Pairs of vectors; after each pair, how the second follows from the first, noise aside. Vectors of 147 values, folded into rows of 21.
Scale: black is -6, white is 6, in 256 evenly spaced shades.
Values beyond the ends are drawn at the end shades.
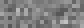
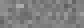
reversed, shrunk.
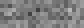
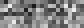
wrapped around, scaled up.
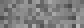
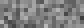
shuffled.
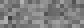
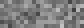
reversed.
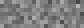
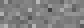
reversed, negated, partly zeroed.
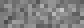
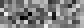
reversed, negated, scaled up.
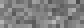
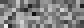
reversed, negated, scaled up.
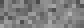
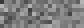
sign-scrambled.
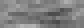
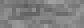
reversed, shrunk.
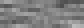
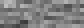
reversed.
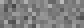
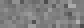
reversed, negated, partly zeroed.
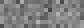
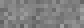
reversed, shrunk.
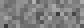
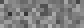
reversed.
